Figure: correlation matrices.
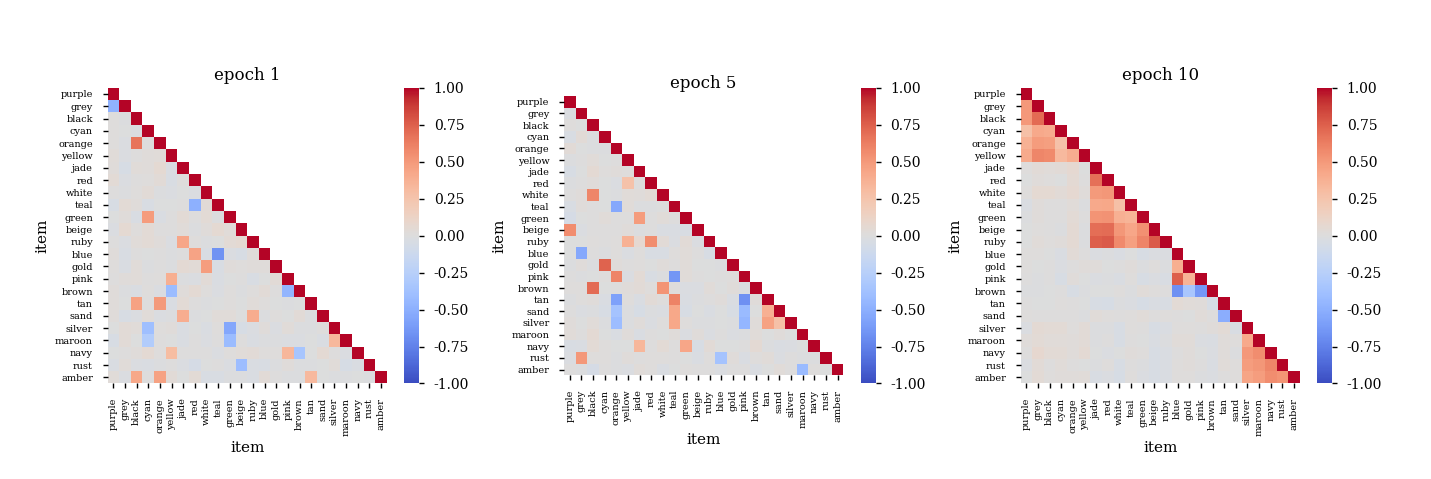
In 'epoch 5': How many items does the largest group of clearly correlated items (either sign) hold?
6
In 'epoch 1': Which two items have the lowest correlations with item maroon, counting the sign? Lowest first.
green, cyan
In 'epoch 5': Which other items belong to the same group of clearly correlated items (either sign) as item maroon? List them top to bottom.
amber
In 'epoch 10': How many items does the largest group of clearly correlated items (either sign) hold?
7
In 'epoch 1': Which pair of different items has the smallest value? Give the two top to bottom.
teal, blue
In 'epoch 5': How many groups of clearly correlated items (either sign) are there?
8
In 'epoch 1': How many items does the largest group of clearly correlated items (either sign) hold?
4
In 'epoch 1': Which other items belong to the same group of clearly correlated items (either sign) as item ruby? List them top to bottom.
jade, sand
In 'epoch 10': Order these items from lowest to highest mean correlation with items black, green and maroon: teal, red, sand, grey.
sand, teal, red, grey
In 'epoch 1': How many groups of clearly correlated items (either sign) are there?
8
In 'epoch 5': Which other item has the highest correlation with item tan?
teal
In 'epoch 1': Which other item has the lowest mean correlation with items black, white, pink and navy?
brown
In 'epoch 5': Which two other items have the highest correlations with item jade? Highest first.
green, navy
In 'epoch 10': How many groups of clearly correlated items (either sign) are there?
5
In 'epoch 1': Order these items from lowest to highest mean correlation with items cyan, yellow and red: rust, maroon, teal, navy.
teal, maroon, rust, navy
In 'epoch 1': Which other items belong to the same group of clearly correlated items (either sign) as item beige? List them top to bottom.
rust
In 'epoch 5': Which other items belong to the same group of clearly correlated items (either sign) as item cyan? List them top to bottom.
gold
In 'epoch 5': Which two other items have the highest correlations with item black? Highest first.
brown, white
